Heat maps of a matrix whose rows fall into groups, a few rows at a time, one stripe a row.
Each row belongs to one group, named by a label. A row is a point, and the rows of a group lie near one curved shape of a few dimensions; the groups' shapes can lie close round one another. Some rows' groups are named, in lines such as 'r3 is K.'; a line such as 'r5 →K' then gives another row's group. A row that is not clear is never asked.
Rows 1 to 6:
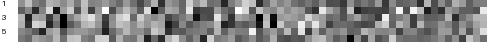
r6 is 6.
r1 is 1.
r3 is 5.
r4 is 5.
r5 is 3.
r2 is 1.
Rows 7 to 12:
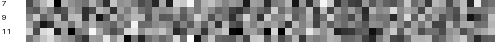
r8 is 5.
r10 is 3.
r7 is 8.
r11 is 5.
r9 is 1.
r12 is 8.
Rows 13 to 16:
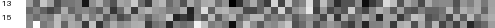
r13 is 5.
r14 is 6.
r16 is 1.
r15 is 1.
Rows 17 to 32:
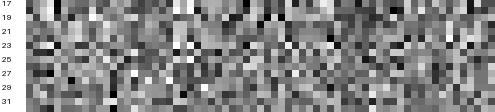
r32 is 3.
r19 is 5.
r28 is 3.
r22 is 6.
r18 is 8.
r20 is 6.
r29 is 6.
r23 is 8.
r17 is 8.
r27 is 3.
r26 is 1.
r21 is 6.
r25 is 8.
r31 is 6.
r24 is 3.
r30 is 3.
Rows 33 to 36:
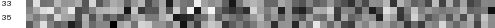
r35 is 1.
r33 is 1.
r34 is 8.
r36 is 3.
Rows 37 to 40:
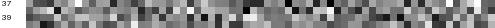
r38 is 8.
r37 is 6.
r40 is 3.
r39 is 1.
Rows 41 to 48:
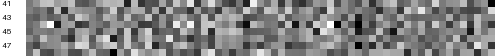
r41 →8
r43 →6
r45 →6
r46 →3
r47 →6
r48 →3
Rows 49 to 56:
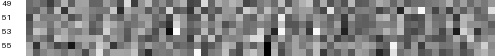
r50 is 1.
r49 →6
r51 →6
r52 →6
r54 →1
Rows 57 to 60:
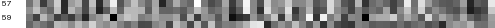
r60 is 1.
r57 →1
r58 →1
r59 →5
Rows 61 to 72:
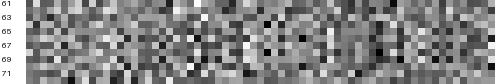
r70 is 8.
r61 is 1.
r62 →6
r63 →6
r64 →5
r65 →1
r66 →8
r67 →1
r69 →1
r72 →3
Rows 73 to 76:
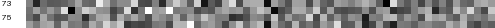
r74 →3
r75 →5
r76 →8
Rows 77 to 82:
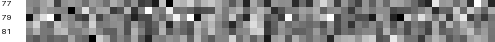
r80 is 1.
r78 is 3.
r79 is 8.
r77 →8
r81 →1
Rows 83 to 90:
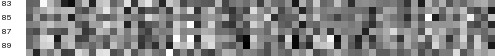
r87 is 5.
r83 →3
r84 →8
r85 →3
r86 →8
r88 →8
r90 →3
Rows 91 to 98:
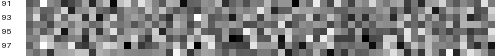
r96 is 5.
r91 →3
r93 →1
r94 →6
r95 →1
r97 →8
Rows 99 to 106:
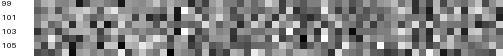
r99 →3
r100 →6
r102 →1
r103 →6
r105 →3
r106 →1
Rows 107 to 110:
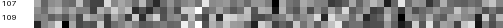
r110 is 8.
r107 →5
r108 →8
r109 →6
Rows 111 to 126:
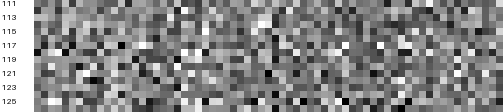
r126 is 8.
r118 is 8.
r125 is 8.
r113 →1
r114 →1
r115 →1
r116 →5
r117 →3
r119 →8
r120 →3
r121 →6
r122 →5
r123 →6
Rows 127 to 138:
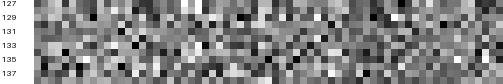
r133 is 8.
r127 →8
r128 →8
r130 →1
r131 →3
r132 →6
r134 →8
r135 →6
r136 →5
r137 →6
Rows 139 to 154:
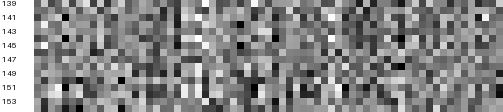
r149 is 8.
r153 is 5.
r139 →1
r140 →6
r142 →1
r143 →1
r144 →8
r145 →1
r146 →5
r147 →1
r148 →8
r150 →5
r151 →8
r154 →5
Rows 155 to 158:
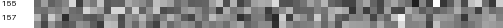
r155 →3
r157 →5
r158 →5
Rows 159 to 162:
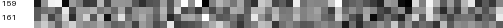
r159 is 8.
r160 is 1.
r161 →1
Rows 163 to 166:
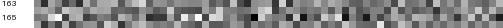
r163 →5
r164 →1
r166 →3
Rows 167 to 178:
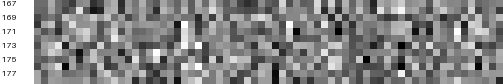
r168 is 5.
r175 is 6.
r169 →1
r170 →6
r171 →6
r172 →6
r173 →8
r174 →3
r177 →5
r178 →8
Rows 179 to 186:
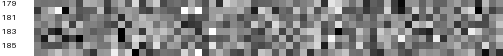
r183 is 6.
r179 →6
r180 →8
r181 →3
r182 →1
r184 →5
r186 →8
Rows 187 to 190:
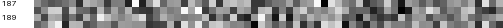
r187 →6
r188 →8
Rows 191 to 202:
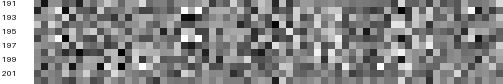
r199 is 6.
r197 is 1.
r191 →5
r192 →8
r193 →1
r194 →5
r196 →8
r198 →5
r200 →3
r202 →5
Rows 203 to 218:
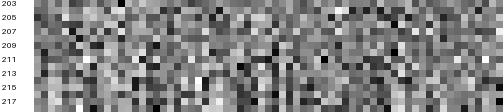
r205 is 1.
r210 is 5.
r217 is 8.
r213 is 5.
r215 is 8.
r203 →3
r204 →6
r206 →5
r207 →1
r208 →3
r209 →5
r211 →6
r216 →5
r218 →5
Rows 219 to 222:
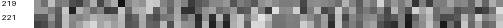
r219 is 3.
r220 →1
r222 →1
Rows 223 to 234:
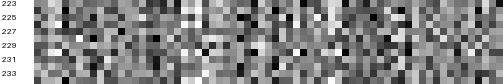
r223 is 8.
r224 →8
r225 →5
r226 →8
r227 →5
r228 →5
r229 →1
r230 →8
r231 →5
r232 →5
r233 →1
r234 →8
